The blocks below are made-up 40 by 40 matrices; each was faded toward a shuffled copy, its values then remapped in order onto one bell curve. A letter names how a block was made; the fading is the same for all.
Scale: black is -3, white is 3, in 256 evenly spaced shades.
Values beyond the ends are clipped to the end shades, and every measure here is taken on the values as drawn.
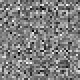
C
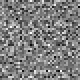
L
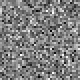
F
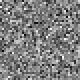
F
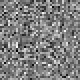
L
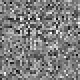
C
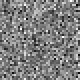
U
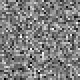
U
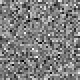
F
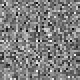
L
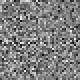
C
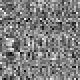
L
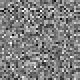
L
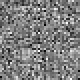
C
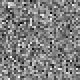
U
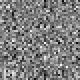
C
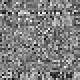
C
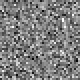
U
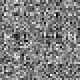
L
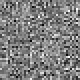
L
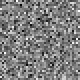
F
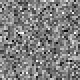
F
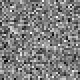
F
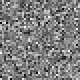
U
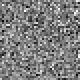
U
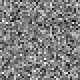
U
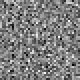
U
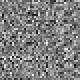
L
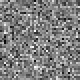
U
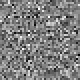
C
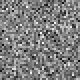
F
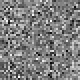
C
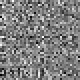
C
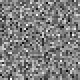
U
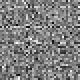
C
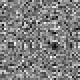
C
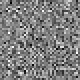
L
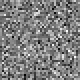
U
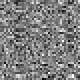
L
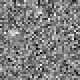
U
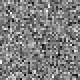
U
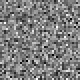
F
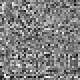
C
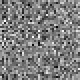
L
